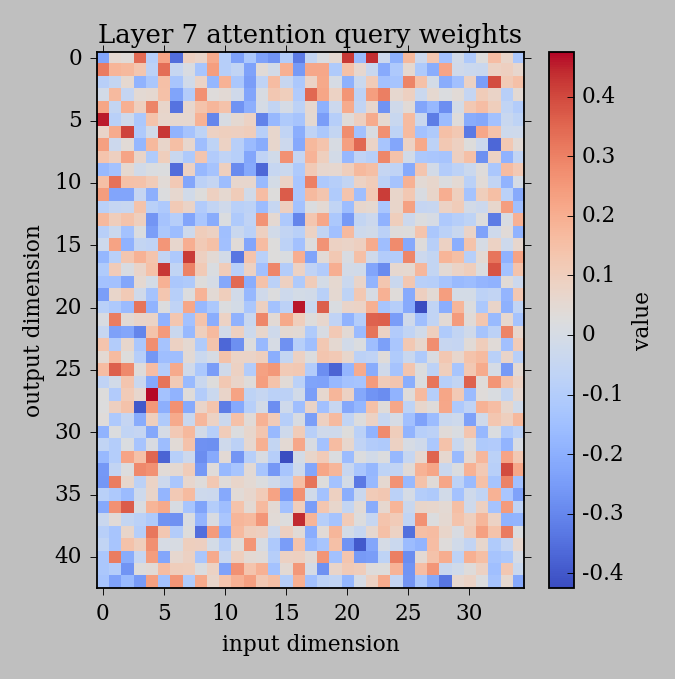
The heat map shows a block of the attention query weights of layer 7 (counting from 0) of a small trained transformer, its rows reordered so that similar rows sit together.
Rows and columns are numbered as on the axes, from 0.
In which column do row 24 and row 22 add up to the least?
3
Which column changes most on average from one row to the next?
1
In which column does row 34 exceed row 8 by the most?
33
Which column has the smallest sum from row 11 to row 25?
12
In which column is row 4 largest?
4
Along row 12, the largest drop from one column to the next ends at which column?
34
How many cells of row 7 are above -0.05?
24
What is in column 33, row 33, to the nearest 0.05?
0.4
